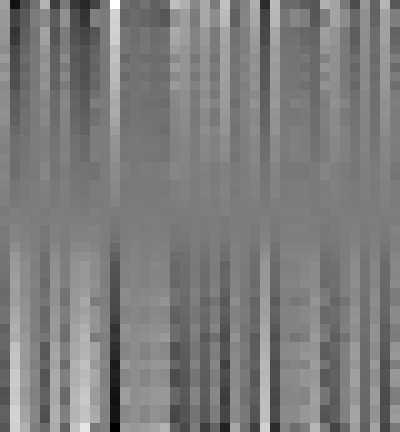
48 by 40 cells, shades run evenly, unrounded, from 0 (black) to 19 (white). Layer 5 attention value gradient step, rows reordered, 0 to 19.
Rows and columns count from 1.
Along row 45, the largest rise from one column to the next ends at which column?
13
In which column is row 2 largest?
12
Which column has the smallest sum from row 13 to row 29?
9
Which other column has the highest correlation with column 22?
35
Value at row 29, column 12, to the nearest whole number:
7
